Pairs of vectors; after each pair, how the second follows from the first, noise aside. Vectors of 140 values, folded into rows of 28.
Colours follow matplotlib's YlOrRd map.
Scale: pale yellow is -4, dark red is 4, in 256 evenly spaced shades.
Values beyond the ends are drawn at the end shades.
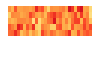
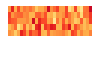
negated.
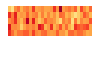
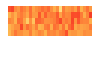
negated, shrunk.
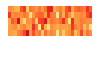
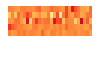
reversed, partly zeroed.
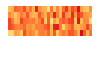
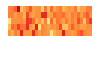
reversed, partly zeroed.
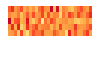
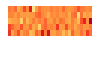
reversed, partly zeroed.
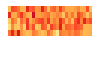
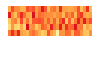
copied.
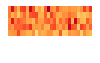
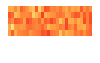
wrapped around, negated, shrunk.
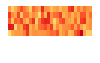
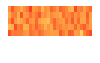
negated, shrunk.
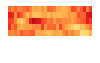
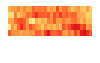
negated.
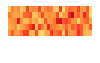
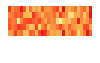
negated.
